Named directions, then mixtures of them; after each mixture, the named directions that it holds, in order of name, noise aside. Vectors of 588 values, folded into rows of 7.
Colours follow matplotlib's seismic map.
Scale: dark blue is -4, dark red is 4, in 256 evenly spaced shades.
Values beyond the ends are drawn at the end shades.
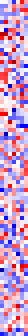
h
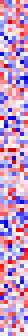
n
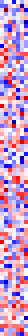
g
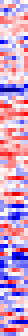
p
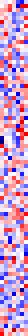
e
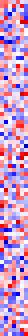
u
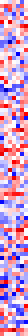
e, n, p.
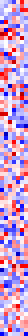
h.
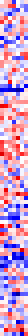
g, p, u.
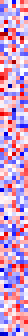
h.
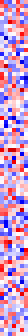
n.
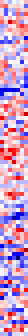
n, p.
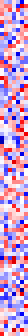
e, n.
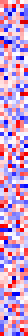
u.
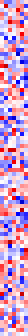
n.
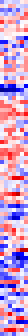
p.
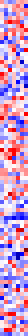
h, n, p.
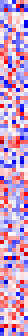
e, g.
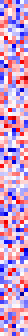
n.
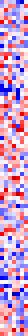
e, g, p.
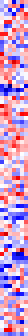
g, h, p.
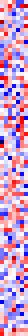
e.
